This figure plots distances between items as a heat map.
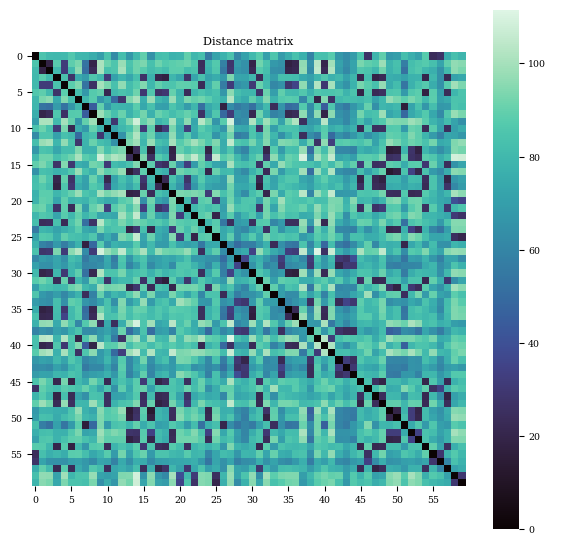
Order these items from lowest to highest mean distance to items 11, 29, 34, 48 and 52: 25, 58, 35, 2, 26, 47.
47, 26, 35, 2, 25, 58
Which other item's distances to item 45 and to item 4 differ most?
48
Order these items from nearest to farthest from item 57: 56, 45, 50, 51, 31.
45, 31, 56, 51, 50
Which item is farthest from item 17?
27
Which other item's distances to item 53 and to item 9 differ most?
14
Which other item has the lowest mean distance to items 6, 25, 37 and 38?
11
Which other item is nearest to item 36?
30
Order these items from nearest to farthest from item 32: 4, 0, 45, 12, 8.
0, 8, 4, 45, 12
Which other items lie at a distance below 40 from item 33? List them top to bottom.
7, 26, 51
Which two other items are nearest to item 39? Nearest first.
6, 12
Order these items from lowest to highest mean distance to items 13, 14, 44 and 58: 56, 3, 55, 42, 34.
42, 34, 56, 3, 55
